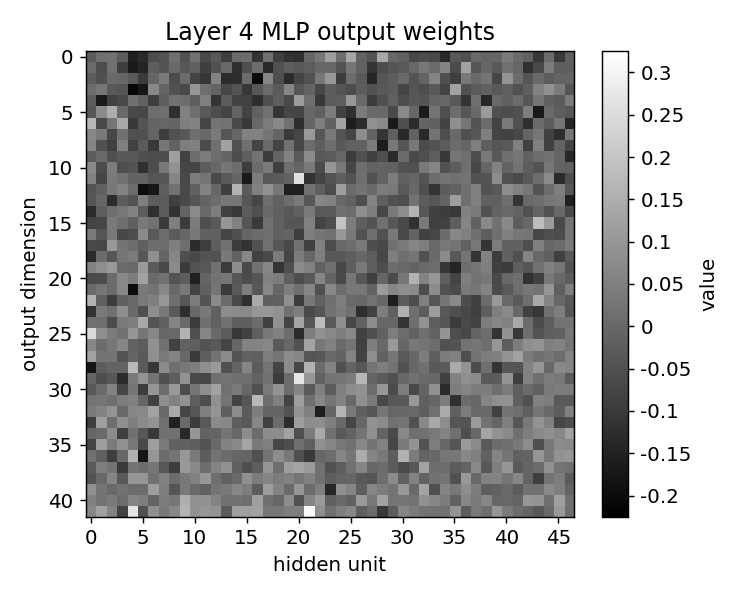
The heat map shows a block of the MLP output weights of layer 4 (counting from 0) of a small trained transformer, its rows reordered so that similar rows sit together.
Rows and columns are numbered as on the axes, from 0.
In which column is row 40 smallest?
20
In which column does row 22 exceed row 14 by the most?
0
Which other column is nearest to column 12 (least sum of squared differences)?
7
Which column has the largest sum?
21
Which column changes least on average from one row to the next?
12
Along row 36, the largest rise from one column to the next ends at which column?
6
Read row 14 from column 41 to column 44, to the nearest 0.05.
0 -0.05 0 -0.05
